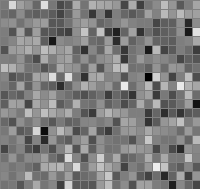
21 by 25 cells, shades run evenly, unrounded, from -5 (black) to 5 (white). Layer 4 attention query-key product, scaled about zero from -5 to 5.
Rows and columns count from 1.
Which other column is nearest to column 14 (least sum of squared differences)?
4
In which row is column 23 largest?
10
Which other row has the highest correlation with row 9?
6
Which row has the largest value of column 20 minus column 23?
19
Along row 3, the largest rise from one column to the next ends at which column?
25
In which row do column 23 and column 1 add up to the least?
17
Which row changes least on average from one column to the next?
3
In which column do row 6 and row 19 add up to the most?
20
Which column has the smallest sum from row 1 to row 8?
24
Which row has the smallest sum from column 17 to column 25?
13
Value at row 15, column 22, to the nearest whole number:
0
